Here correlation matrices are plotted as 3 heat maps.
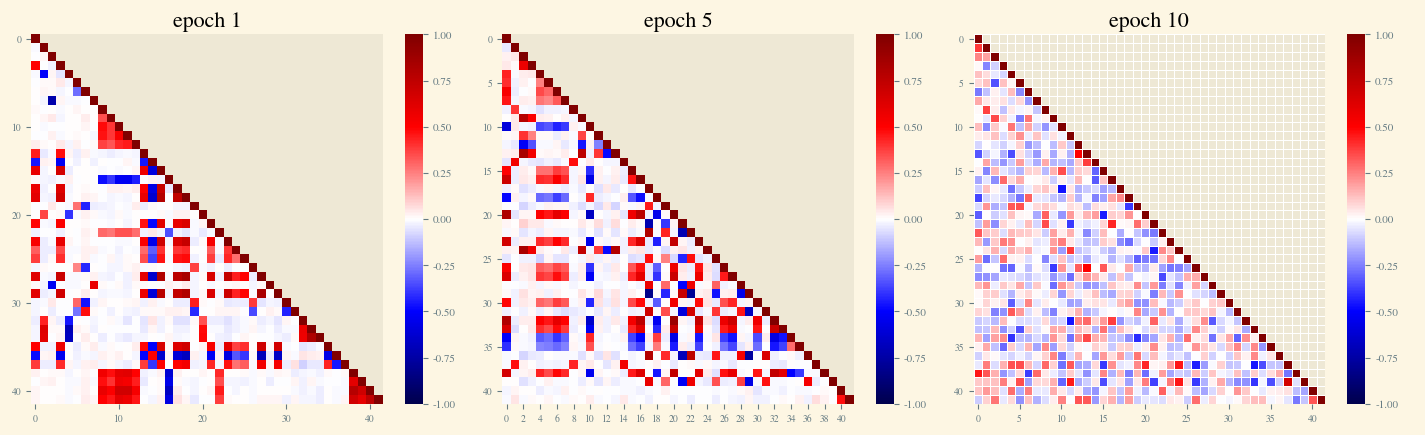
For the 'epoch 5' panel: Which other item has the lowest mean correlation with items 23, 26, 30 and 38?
10
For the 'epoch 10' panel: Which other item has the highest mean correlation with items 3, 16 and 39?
37
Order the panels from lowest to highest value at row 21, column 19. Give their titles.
epoch 5, epoch 1, epoch 10
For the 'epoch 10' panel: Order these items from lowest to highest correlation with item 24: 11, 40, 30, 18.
30, 18, 40, 11
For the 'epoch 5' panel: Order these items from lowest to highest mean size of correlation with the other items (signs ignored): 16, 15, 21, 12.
12, 21, 15, 16
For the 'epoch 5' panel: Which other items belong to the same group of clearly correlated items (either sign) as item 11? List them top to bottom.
2, 3, 9, 12, 13, 24
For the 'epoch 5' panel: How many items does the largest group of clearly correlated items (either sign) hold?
19
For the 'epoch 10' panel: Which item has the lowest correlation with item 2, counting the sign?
5
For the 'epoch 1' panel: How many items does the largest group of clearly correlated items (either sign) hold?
16
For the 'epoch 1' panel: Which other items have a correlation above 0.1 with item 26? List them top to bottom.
5, 19, 30
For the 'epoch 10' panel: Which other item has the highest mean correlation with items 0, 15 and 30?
38
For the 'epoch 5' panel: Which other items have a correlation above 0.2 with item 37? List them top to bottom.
1, 8, 14
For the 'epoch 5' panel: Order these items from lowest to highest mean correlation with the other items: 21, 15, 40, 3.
21, 40, 3, 15
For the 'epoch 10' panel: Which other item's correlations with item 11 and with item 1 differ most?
21
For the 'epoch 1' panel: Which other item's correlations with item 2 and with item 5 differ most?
7
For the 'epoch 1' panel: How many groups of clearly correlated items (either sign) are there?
5
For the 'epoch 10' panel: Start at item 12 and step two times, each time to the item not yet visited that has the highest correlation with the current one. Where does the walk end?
26
